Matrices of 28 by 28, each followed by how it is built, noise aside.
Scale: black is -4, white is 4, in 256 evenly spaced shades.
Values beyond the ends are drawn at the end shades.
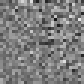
upper triangular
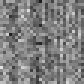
blocks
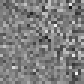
upper triangular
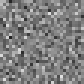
noise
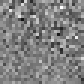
upper triangular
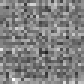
blocks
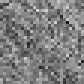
Toeplitz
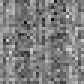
blocks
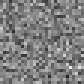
noise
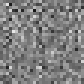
low rank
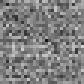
blocks
